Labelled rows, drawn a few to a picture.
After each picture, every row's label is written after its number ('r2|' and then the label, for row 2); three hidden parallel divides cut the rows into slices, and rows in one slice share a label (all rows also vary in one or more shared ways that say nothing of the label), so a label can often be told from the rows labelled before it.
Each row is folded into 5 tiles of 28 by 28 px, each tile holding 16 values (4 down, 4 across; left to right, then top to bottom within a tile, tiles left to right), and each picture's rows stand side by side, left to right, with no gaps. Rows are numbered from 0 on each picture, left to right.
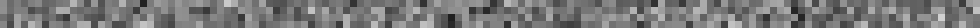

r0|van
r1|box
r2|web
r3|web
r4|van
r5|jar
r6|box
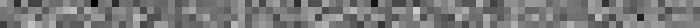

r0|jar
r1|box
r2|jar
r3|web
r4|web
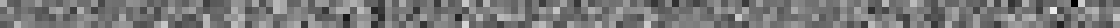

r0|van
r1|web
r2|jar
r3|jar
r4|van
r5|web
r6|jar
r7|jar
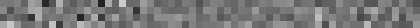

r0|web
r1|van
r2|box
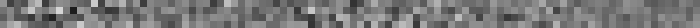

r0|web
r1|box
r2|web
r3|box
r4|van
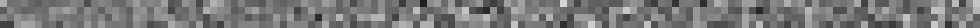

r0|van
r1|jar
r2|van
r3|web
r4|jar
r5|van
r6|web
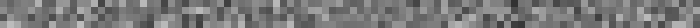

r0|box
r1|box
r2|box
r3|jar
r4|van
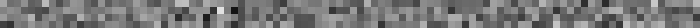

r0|jar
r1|jar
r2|box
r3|van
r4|web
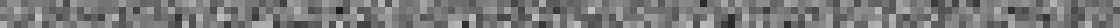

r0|box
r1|van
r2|van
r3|van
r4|box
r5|box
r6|van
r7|jar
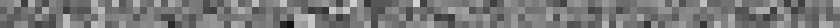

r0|web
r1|web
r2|jar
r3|web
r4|van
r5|van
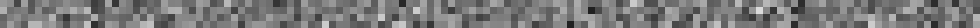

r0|jar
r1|box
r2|van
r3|van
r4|jar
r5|van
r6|jar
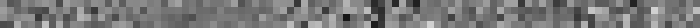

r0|jar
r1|box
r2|jar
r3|box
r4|web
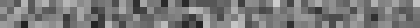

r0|jar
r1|web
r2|van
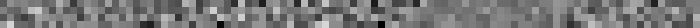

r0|web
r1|jar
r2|jar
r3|van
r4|jar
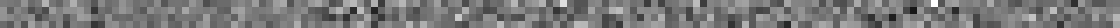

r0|jar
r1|box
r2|van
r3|web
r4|box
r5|box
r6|web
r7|van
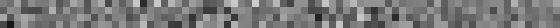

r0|van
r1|web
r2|jar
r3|box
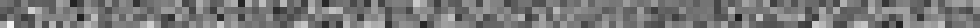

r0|web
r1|web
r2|web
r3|jar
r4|van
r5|van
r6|web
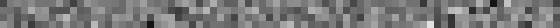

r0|web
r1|jar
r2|web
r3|web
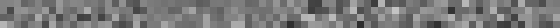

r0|box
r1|box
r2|jar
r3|jar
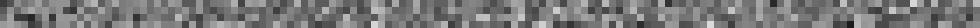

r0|web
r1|web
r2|web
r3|box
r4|jar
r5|box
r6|van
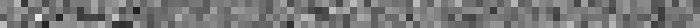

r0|web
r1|box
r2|jar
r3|box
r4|van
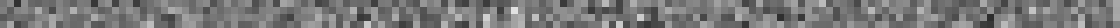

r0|van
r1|box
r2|box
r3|web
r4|jar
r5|web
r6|van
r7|van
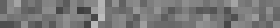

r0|box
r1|box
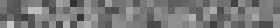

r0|web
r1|van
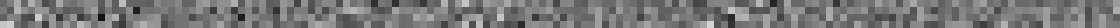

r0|web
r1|box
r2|jar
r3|jar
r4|box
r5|web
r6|van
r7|box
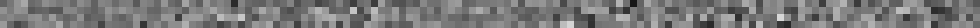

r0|van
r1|jar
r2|box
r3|box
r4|web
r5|jar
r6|jar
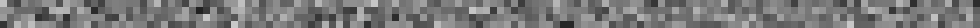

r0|jar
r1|web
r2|van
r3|van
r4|jar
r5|jar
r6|box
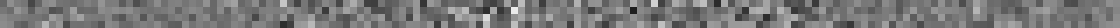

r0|van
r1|box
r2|jar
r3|web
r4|box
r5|jar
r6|van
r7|van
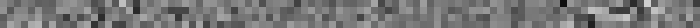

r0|van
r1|jar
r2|box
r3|van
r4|web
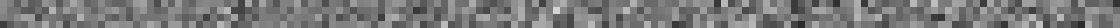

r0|jar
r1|van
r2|box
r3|box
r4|van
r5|jar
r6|box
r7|jar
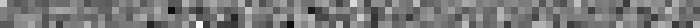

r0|van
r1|jar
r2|jar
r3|van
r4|box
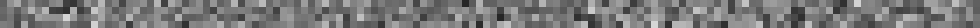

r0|web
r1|web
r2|jar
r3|web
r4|web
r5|jar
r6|web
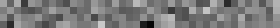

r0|box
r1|jar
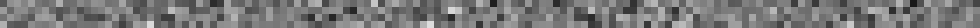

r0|box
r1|web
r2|web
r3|web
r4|web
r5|van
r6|web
